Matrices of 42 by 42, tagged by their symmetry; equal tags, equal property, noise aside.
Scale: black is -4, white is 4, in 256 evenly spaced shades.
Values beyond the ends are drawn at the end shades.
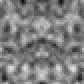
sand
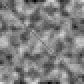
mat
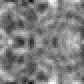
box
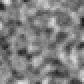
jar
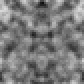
sand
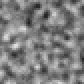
jar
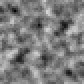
mat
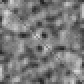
mat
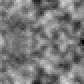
box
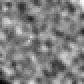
jar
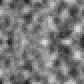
box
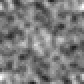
mat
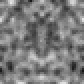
sand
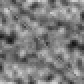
mat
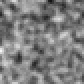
jar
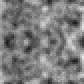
box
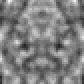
sand
